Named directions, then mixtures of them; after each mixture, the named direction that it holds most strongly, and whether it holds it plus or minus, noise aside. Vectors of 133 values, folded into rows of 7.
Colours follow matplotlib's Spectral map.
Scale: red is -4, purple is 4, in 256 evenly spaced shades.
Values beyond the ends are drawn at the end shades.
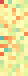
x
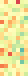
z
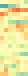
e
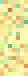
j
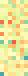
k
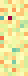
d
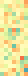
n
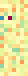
d, plus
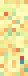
n, plus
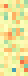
n, minus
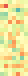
e, minus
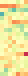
e, minus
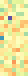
d, minus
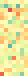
e, plus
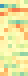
e, plus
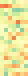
e, minus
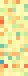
z, plus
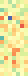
d, minus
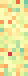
z, plus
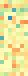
d, minus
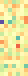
z, minus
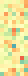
n, plus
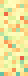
n, plus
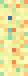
d, minus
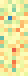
d, minus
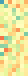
x, minus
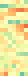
e, plus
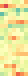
e, minus
